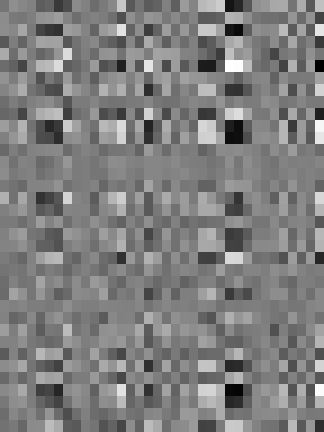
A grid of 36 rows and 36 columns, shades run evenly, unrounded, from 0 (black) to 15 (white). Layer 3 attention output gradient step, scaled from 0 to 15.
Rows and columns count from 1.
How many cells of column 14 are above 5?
28
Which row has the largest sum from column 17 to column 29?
36
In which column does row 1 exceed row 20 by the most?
25
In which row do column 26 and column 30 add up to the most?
6
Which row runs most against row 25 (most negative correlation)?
27
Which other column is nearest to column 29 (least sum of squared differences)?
10
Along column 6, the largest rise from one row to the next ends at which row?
4
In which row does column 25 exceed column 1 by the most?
1
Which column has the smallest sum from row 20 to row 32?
17
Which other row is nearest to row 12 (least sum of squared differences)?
33
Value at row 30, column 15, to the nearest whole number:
8
